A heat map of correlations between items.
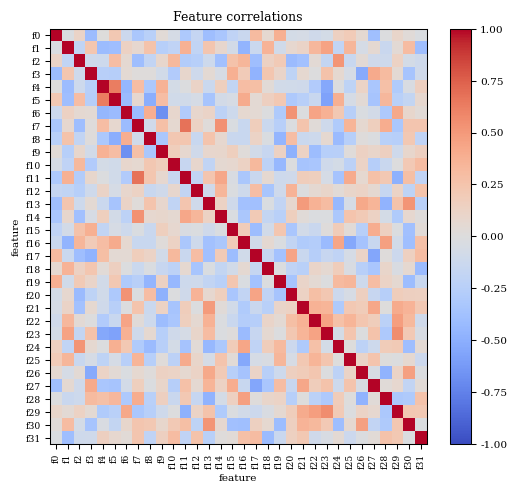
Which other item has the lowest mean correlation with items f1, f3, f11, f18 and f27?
f17
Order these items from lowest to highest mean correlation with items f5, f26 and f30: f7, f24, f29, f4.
f24, f29, f7, f4
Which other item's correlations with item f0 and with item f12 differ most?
f14
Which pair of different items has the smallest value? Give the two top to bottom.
f6, f9
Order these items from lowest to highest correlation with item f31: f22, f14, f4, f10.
f22, f14, f4, f10
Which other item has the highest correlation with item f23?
f29
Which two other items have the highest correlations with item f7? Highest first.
f11, f14
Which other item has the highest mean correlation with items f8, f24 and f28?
f16
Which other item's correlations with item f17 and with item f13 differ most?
f27
